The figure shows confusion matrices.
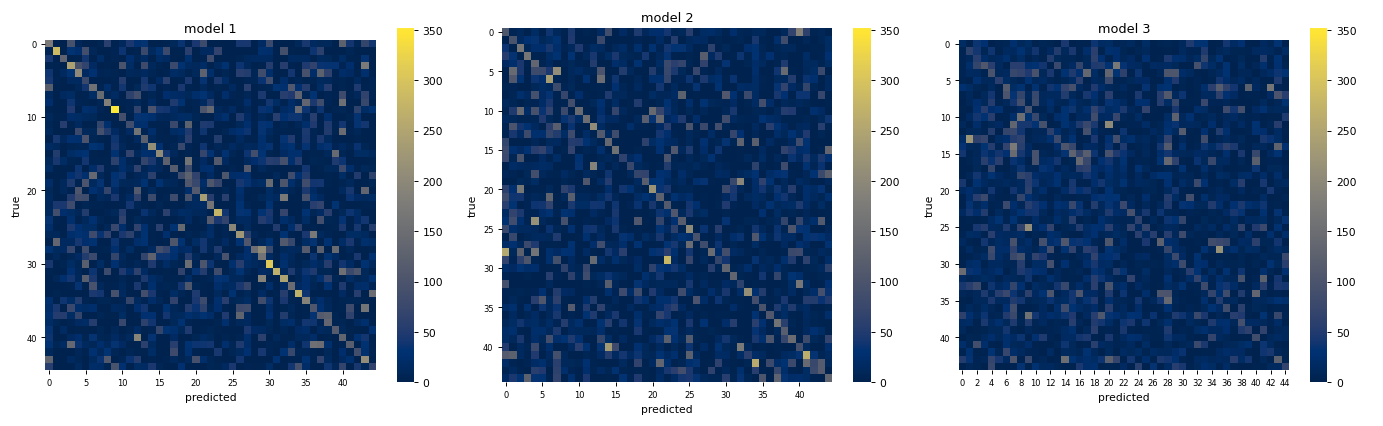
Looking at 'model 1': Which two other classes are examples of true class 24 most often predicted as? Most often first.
22, 37
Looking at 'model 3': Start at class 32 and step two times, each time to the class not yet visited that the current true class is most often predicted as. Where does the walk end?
2
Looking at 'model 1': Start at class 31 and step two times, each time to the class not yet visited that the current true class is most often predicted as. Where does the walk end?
12
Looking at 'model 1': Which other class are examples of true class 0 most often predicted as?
40
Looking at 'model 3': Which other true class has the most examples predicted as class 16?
34
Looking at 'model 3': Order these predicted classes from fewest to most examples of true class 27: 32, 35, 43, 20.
32, 43, 35, 20
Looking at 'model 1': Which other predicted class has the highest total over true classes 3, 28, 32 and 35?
29
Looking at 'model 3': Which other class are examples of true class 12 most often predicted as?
30
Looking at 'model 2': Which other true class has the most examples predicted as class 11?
19
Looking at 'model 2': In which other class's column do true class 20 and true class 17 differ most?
12
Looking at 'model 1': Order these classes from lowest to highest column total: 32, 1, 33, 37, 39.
39, 1, 33, 37, 32
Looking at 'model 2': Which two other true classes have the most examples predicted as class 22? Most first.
29, 39
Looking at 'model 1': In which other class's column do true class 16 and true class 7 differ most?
19
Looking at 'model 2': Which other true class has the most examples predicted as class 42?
43
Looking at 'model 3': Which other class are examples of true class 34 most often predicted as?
40
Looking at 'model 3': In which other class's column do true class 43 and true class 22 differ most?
14
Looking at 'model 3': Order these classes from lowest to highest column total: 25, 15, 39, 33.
39, 25, 33, 15
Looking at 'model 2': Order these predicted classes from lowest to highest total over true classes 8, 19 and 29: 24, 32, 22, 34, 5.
5, 34, 24, 32, 22
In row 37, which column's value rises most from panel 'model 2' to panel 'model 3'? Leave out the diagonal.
9
